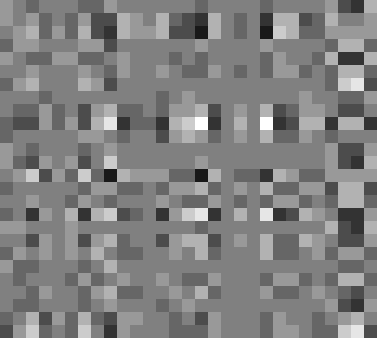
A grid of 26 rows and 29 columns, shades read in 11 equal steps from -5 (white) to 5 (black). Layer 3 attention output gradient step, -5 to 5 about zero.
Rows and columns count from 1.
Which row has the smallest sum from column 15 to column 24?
10
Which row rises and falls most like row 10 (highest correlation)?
15
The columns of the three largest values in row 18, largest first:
28, 27, 16
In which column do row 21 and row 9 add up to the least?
9
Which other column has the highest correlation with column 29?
26
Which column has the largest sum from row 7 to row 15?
13
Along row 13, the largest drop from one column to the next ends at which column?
29
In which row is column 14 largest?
3
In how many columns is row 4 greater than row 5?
8
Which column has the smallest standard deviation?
18
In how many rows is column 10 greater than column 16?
10
